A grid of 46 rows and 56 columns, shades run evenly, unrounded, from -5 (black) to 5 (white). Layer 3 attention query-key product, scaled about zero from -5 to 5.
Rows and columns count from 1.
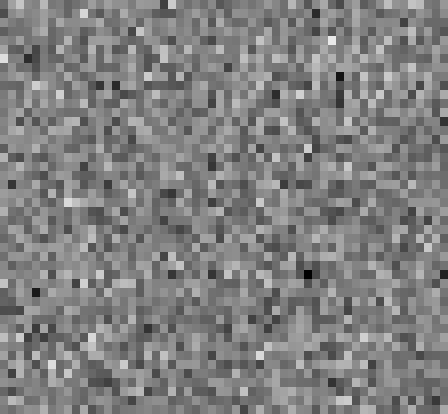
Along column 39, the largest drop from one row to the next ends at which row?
18
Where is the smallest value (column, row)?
39, 31
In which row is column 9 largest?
23
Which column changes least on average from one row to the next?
26
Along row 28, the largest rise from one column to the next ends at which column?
54
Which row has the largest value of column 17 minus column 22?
22
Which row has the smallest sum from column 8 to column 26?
10
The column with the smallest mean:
27
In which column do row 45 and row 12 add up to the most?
44
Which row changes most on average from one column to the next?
11
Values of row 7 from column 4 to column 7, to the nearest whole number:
-3 -2 0 -1
